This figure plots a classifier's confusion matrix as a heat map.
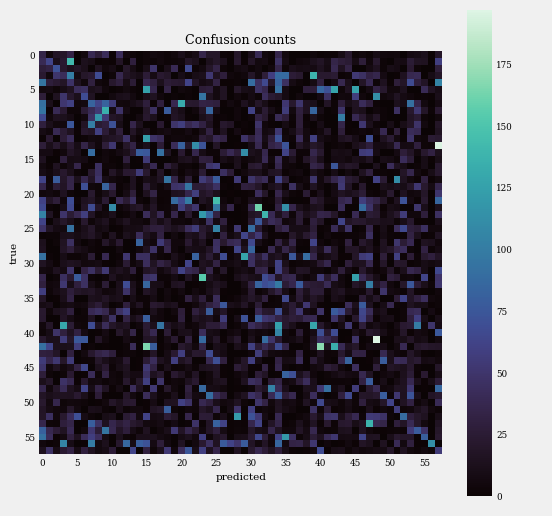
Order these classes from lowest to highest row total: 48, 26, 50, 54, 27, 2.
26, 2, 50, 27, 54, 48
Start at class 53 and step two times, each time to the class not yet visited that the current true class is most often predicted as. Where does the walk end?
15
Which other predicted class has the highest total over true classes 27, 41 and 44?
48
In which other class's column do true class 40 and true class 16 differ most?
34
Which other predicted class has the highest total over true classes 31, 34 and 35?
4
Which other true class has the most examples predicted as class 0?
23
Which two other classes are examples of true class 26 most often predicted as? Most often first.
29, 31
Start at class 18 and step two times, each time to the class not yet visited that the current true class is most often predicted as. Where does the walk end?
30
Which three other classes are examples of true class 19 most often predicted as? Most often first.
21, 9, 6
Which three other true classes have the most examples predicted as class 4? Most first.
1, 3, 25
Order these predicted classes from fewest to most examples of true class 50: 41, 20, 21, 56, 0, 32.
56, 41, 0, 32, 21, 20
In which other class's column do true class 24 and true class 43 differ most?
20
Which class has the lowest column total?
27
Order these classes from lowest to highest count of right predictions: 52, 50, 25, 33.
50, 33, 52, 25
